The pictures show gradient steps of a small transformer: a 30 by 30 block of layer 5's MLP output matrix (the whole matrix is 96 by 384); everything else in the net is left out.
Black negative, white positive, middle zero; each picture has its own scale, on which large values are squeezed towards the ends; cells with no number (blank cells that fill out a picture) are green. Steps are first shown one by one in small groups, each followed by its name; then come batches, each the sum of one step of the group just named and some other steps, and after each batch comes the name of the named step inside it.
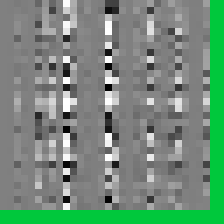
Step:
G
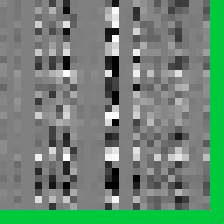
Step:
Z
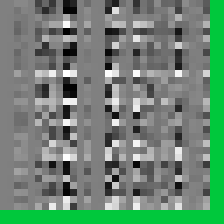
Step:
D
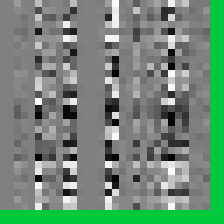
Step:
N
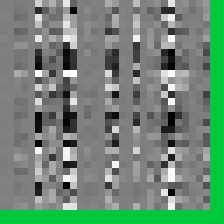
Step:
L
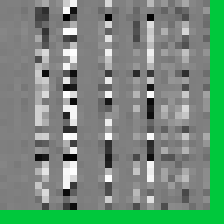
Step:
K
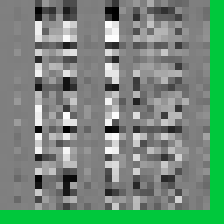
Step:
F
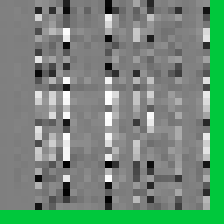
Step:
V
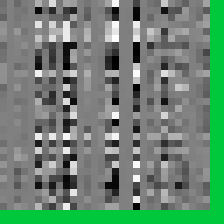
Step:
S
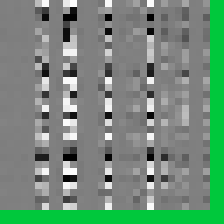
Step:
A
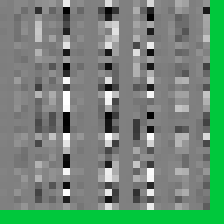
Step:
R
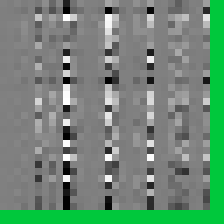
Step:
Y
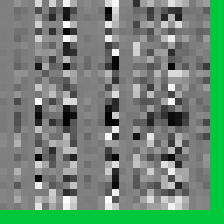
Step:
N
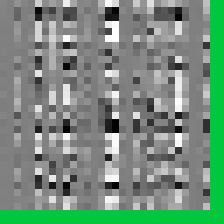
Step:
F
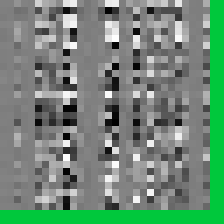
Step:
Y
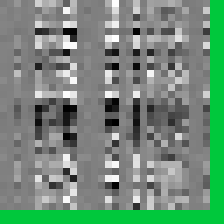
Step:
N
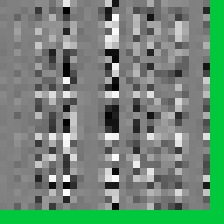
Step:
R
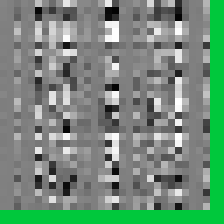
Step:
F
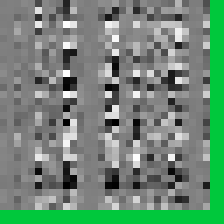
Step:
Z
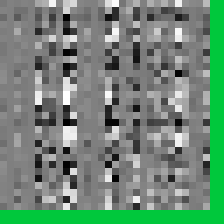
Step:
S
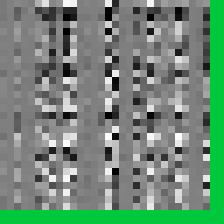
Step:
A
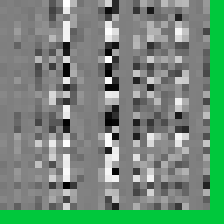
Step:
G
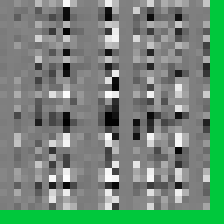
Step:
R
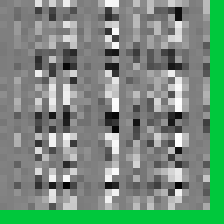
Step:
L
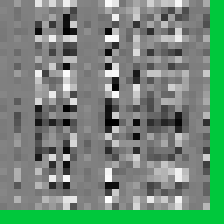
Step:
N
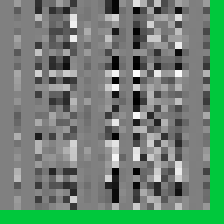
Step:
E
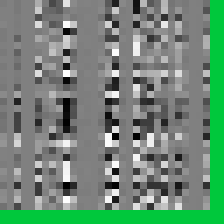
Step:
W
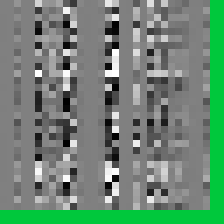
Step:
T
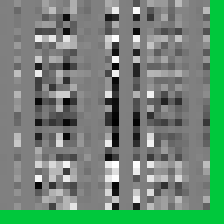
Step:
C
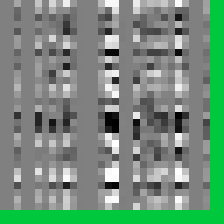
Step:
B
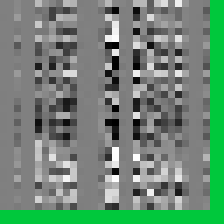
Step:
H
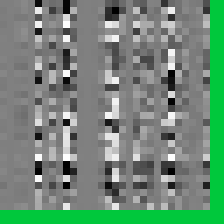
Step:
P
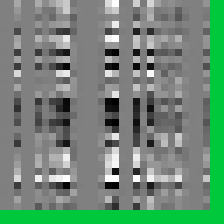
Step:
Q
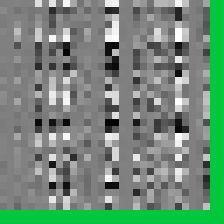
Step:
H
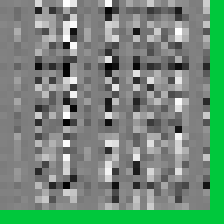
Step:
E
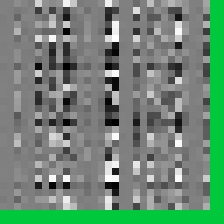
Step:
C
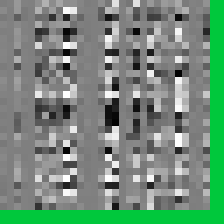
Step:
Q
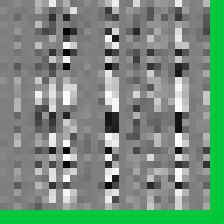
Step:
B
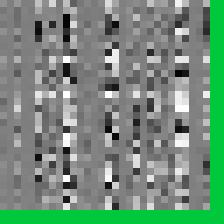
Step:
T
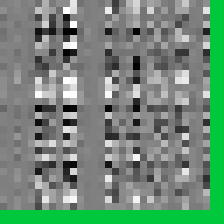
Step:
E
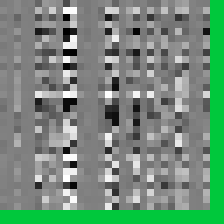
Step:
C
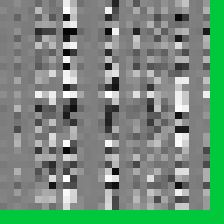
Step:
W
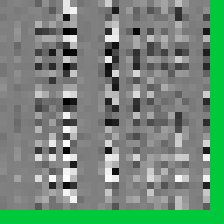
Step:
H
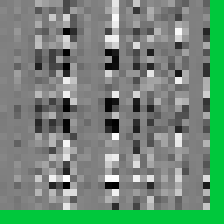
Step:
Q
